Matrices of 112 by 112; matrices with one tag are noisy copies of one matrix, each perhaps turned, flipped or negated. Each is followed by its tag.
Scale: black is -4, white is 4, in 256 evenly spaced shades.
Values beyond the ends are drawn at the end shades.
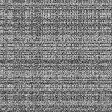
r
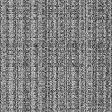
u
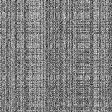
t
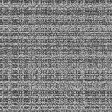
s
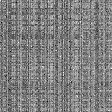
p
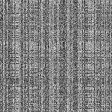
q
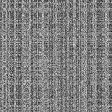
s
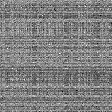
t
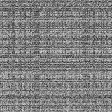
p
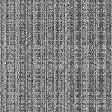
u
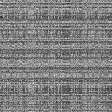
q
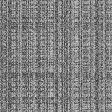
p
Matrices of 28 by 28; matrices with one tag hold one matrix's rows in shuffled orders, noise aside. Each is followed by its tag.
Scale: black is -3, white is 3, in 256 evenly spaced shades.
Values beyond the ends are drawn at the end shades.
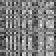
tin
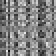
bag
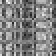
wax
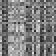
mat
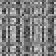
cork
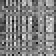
tin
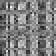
bag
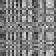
tin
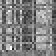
wax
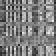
tin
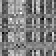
mat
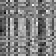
bag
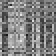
mat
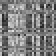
mat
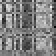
wax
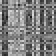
mat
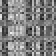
mat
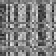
bag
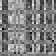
mat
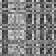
mat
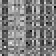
mat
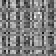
cork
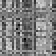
wax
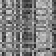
wax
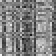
wax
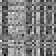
mat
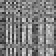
tin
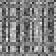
cork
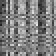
bag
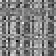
cork
